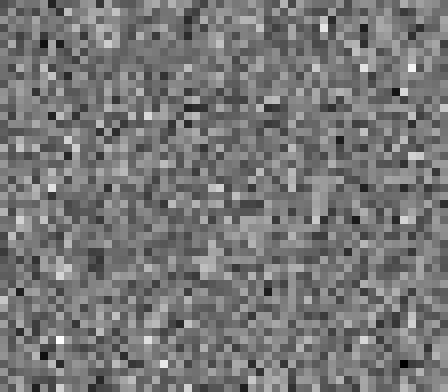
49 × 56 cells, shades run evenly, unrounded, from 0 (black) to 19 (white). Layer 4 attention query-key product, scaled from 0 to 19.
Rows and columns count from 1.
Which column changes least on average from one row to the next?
4
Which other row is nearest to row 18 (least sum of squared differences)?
11
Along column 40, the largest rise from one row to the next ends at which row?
12
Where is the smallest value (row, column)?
46, 51
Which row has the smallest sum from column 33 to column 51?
16
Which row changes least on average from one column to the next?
29
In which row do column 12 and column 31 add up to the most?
3
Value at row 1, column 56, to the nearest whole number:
8
